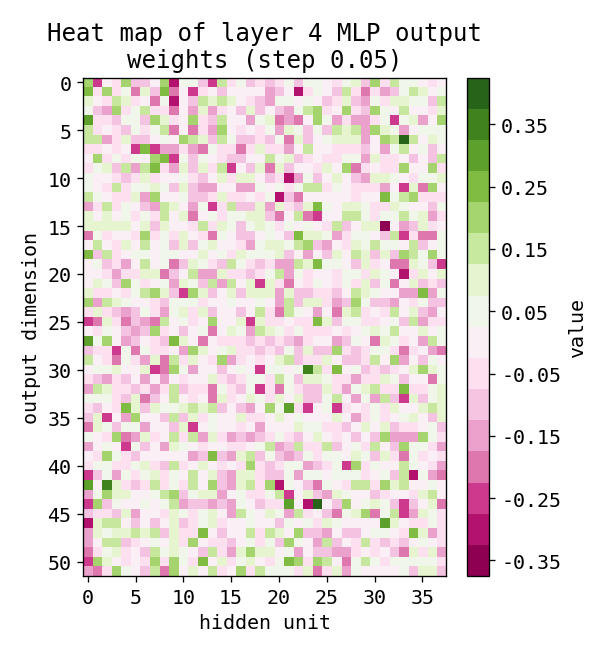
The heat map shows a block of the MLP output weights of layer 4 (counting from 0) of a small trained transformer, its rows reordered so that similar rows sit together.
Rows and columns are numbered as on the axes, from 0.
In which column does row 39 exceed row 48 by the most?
13
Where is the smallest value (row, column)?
15, 31
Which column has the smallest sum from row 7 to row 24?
9
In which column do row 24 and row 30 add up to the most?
23
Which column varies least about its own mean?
25
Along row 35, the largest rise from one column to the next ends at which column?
5
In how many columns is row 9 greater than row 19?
17
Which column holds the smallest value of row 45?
33
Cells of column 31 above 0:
25
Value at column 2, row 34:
0
